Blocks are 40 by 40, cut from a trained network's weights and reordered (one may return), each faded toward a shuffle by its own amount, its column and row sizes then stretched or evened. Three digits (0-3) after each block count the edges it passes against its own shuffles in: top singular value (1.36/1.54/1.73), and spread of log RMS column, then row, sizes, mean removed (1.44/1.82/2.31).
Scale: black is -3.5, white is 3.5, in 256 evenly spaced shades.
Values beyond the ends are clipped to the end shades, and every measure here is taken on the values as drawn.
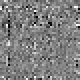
0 2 2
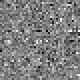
1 0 1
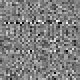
3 1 1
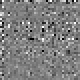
1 2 3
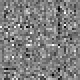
1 2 1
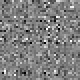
1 2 3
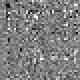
0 2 2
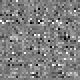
0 0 3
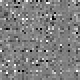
0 3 2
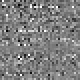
1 2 3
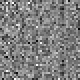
1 1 1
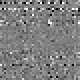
2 1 3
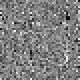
1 2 0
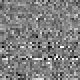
3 0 3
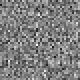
3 0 0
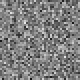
1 1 0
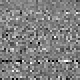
1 0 3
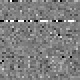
3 0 2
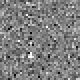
1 1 0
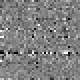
3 1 2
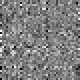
1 2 2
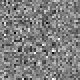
3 1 0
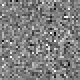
0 2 1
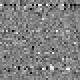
2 0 2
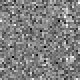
0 1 0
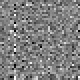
2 2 0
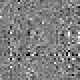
3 2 1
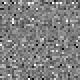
1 0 2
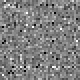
1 0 1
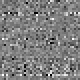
1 1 3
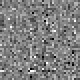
1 2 0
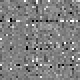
2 2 2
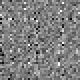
1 2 0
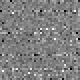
0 0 2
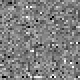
1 1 1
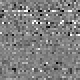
2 0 3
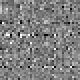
3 1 2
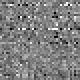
3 0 2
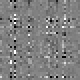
3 3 2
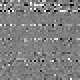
3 1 3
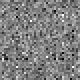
1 1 0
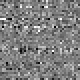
1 0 3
